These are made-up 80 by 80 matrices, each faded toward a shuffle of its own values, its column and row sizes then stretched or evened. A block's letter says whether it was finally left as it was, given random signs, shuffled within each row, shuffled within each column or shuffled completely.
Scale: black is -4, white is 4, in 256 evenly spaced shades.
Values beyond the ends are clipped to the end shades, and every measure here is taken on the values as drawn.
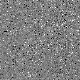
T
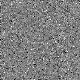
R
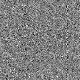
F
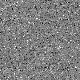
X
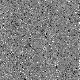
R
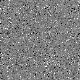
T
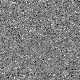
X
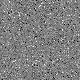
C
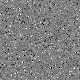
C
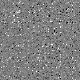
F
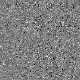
T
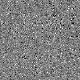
F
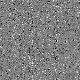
R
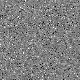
X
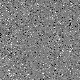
R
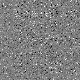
F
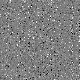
R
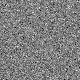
C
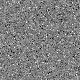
C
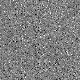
R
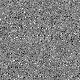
X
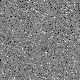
C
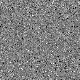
X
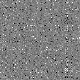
F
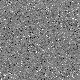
C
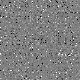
F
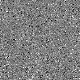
T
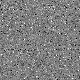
X
